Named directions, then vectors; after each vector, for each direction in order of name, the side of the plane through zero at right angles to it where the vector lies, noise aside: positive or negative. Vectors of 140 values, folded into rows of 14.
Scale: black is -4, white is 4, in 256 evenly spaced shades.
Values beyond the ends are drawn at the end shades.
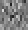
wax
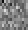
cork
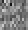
positive, positive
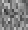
negative, positive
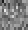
positive, negative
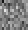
positive, negative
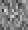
positive, negative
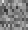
negative, positive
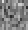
negative, positive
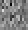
positive, positive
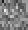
positive, negative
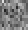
negative, positive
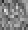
positive, negative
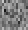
negative, positive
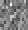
negative, negative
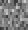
positive, negative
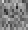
negative, positive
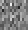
negative, negative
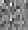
negative, negative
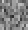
negative, positive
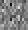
positive, positive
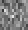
positive, negative
